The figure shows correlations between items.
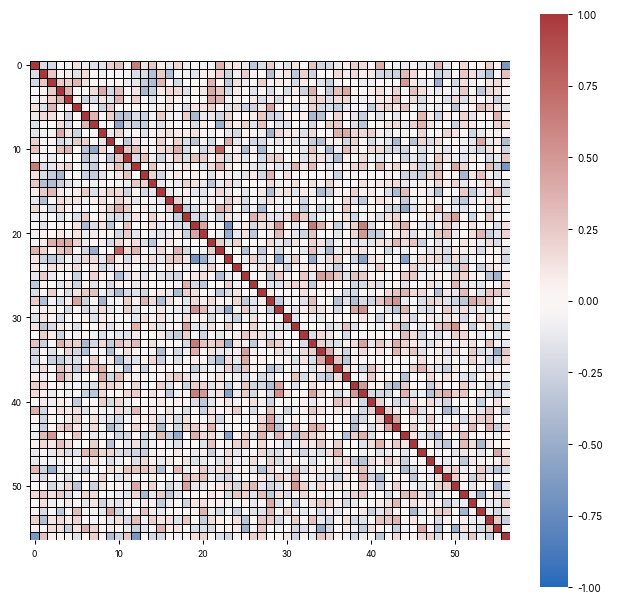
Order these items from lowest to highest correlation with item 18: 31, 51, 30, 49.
51, 30, 49, 31
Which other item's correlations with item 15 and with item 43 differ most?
28
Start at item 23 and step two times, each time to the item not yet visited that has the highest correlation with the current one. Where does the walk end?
53
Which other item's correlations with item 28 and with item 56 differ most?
0
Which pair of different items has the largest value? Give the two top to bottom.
10, 22
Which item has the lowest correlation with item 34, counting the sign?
55
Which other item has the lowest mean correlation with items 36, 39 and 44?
23
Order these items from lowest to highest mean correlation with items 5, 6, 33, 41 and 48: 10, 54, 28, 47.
47, 10, 54, 28
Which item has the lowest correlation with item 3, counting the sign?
13
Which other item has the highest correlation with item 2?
44
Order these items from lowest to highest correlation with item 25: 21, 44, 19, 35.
21, 19, 44, 35
